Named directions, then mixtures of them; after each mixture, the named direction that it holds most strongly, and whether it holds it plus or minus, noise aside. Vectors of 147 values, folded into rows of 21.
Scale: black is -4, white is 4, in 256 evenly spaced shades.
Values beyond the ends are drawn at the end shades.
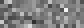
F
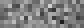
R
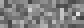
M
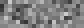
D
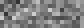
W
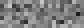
D, plus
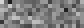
F, minus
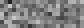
F, minus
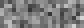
M, minus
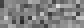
M, minus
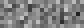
M, minus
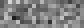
D, plus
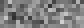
R, minus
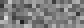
D, plus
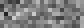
W, plus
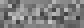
R, plus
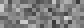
D, minus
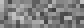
D, minus
